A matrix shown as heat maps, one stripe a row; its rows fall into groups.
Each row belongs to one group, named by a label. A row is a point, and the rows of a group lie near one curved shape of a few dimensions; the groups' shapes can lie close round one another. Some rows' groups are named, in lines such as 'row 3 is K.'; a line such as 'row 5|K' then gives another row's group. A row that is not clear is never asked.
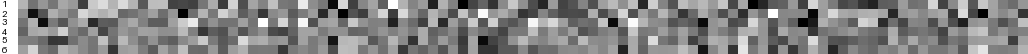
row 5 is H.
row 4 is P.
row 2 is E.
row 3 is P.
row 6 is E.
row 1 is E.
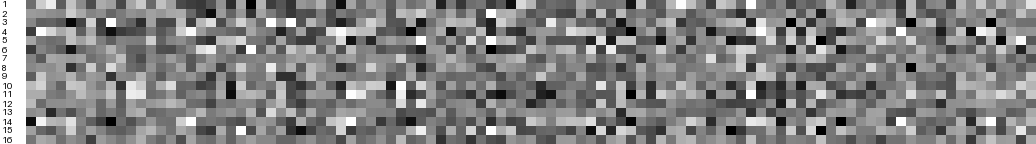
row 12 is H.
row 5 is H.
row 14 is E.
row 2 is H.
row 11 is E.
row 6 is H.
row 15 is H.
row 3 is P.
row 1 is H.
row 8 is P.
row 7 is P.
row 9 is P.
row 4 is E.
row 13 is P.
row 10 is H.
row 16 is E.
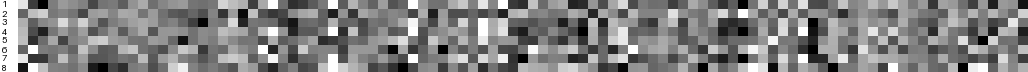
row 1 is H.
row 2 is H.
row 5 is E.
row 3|H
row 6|P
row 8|E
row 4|H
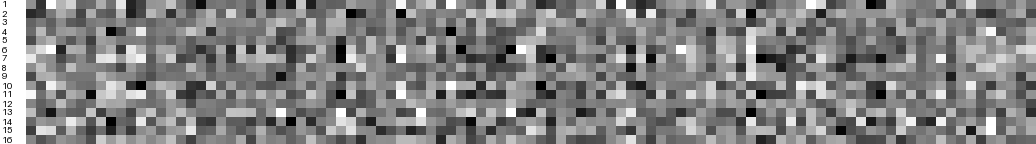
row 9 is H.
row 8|E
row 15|E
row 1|P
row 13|H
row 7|E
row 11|E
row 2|E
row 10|P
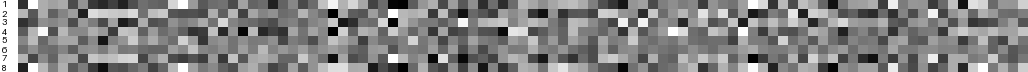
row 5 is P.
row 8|E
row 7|E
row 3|E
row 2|E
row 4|H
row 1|E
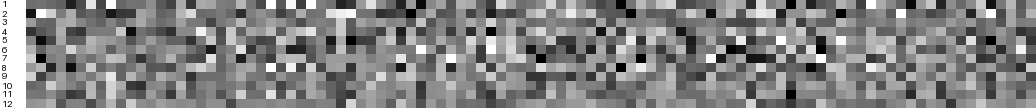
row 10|P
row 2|E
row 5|E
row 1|P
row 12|H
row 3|H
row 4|H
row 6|H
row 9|E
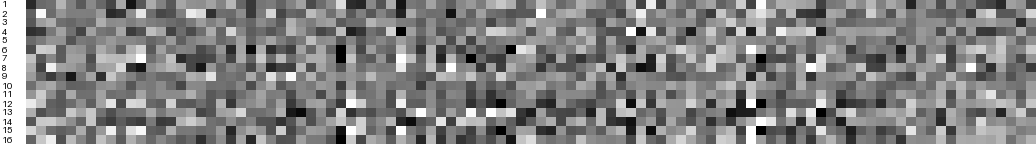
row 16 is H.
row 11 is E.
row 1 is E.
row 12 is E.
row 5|H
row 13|H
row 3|H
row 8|P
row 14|E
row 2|P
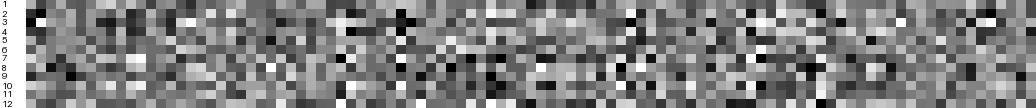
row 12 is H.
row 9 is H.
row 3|E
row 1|E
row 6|E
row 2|E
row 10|E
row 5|P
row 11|H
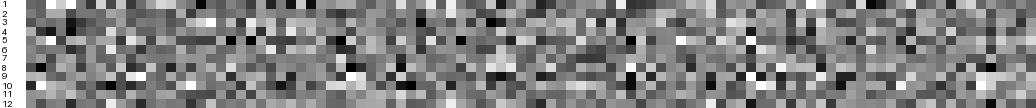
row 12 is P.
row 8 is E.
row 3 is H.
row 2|P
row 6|P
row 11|H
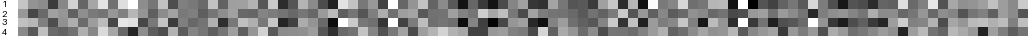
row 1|E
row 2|H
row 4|P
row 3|E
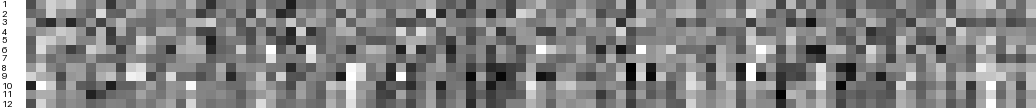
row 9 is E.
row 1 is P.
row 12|E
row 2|H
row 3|P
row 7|P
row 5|P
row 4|P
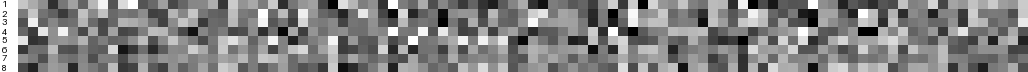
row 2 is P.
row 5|H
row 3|P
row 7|H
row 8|E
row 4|P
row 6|H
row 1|E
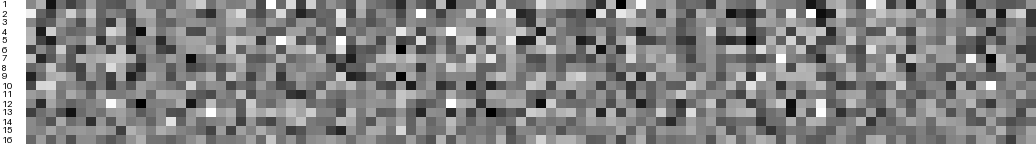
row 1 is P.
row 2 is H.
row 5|H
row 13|H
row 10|E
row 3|H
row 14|P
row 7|E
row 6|H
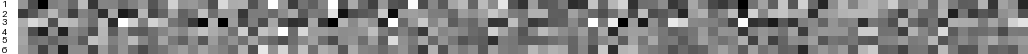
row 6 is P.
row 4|P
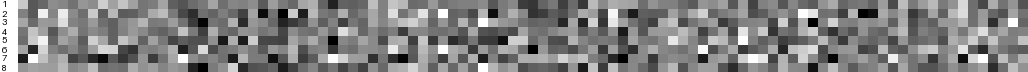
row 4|E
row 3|H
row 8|H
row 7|E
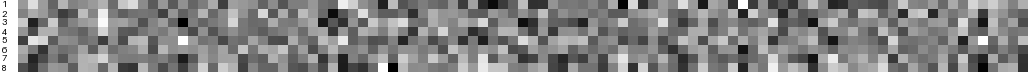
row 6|H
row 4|P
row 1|E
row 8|E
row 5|E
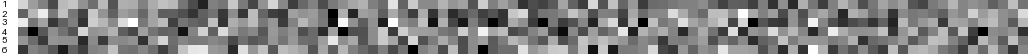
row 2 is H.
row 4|E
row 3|E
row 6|H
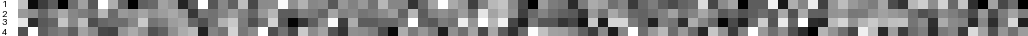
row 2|H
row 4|P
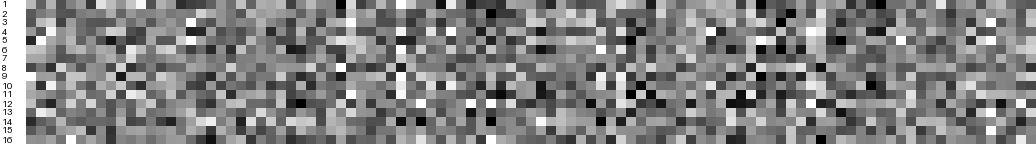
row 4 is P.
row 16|H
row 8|H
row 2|H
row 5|E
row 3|E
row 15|P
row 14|H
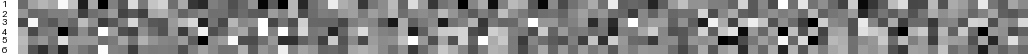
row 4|P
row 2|P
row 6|P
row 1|P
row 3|P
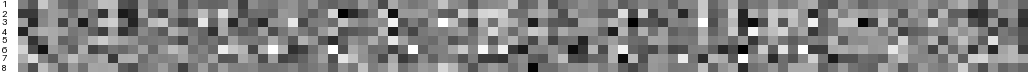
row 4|E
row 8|P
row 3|P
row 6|H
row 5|E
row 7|E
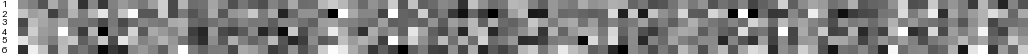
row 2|E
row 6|E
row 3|E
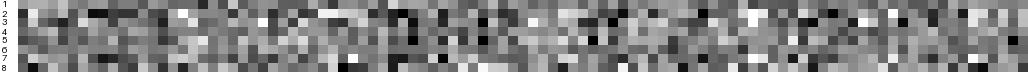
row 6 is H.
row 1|H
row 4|H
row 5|H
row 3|P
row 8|E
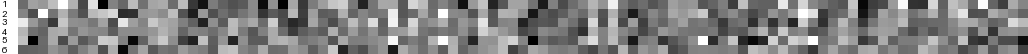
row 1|P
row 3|H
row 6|H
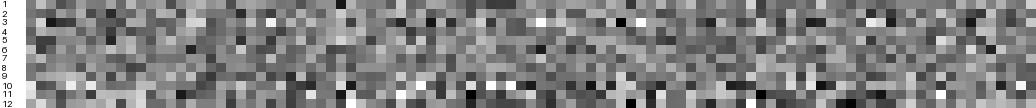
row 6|E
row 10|H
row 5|P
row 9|P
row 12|E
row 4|E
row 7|P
